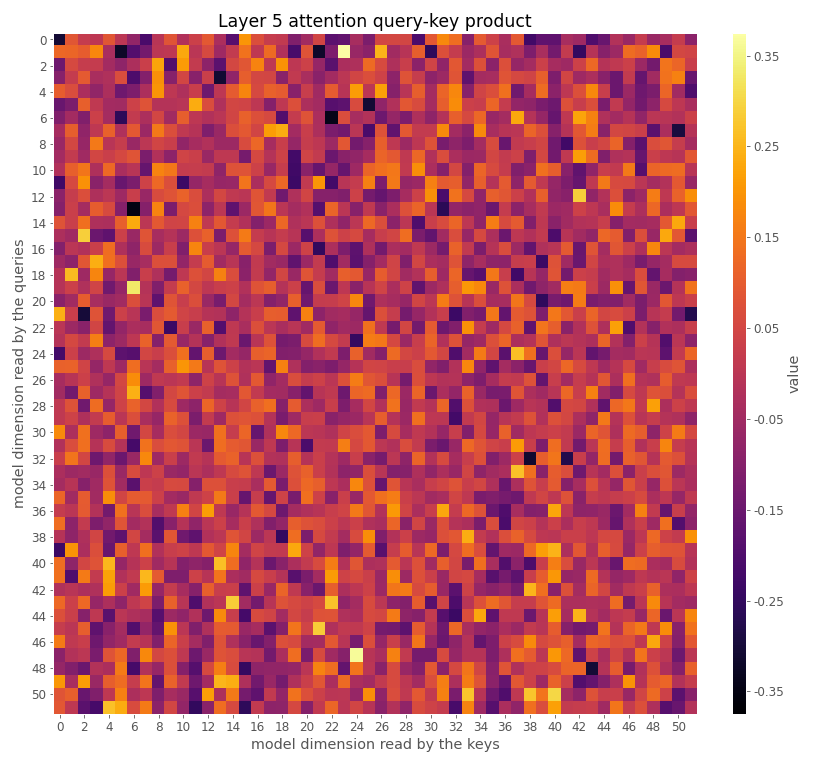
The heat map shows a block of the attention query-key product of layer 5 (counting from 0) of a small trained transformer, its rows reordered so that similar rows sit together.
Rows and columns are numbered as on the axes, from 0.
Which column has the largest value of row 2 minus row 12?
18
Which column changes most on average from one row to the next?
6
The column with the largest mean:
14
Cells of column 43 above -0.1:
46
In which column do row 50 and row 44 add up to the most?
40
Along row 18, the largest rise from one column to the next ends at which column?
35
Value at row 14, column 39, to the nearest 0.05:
0
